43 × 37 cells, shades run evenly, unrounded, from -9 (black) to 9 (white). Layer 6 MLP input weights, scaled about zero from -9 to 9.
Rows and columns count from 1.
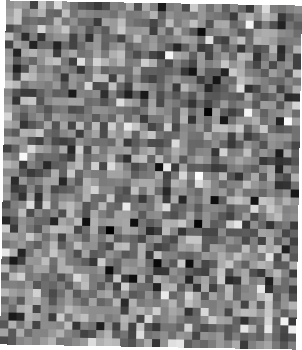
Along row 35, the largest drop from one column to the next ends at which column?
29
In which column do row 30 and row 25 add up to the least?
27
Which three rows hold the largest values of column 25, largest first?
22, 23, 30
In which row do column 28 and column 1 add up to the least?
28
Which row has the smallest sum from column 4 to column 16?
12
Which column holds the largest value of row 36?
33
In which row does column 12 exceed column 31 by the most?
43
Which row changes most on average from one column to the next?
41
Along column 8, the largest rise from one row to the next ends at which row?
19
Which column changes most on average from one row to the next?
31
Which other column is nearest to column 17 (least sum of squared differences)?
6
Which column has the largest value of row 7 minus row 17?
21
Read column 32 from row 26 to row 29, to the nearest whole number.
6 -4 1 -3
